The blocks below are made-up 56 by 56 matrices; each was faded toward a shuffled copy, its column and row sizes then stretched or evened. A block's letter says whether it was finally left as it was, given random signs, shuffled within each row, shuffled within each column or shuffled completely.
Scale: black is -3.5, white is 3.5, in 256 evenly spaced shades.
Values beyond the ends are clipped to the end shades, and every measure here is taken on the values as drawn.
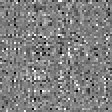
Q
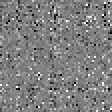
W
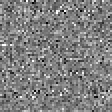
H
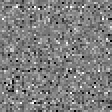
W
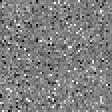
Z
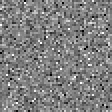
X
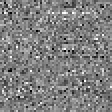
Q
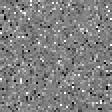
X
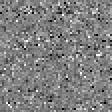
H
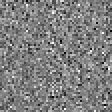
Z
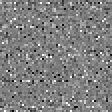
H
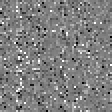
Z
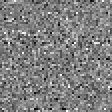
H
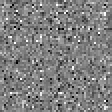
Q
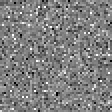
X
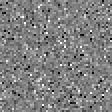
X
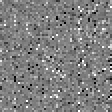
Z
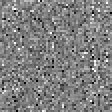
Z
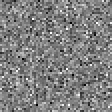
X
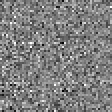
W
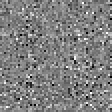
W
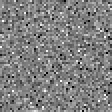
X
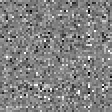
W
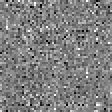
W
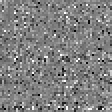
W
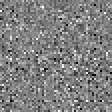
W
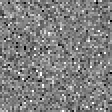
X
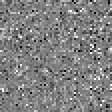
W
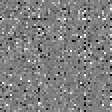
W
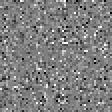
W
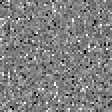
X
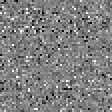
H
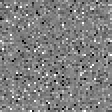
X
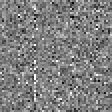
Z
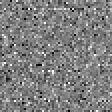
H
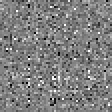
W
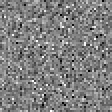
Z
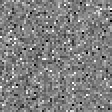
X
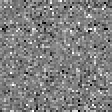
W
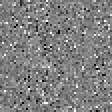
Z
